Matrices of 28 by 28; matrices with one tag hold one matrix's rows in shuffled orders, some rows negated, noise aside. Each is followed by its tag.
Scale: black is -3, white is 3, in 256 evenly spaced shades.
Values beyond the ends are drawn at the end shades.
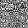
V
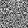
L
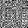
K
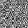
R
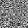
L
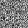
R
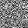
K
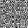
R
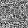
V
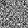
L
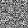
V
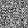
V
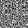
K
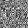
R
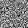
L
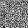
R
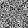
L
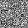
V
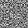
L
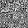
V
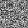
V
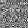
R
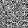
K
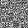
V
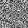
L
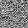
V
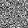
L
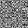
K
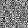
R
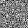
R
